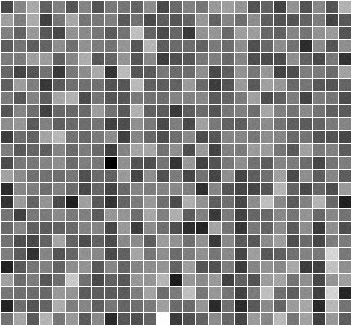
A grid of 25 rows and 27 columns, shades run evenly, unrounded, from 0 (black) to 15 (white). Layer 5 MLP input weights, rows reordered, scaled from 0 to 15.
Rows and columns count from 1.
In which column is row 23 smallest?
27
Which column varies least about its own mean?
18
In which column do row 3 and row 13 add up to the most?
19
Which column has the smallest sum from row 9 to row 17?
9
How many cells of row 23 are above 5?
24
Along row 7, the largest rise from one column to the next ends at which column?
11
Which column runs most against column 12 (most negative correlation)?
8
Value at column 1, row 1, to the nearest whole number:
4
